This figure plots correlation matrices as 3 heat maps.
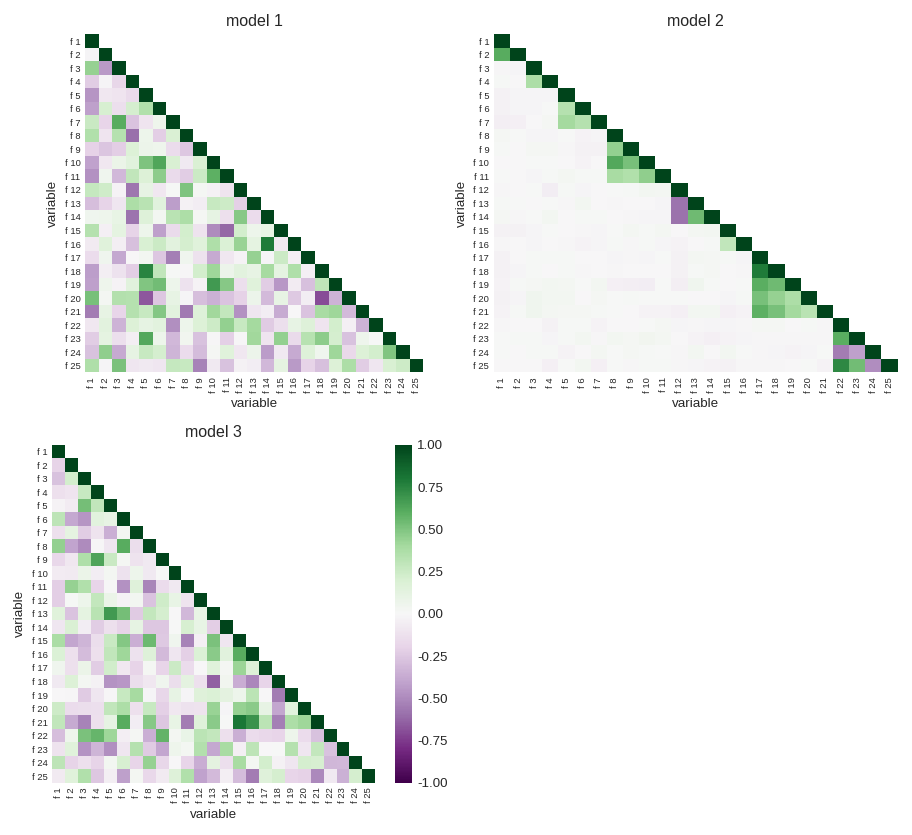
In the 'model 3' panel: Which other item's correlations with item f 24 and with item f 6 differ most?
f 25
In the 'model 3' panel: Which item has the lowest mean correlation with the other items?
f 18
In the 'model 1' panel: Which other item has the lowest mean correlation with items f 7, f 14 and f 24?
f 4
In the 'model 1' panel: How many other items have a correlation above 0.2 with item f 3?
5
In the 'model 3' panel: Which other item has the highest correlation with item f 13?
f 5
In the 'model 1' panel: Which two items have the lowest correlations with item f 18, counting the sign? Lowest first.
f 20, f 1
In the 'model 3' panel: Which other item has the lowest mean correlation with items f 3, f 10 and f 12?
f 8
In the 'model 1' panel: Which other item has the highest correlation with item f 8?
f 12
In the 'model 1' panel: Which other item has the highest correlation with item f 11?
f 10
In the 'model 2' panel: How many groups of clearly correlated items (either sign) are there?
8
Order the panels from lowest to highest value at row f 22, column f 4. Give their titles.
model 2, model 1, model 3
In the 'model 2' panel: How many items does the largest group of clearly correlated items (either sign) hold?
5
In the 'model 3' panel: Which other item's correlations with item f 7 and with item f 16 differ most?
f 15
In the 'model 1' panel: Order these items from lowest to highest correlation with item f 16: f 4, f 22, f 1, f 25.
f 25, f 4, f 1, f 22
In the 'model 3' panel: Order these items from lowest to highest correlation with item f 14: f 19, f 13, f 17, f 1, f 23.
f 13, f 1, f 17, f 19, f 23
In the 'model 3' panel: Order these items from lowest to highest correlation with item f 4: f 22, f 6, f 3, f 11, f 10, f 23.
f 23, f 11, f 10, f 6, f 3, f 22
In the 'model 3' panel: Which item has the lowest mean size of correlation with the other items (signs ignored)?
f 10
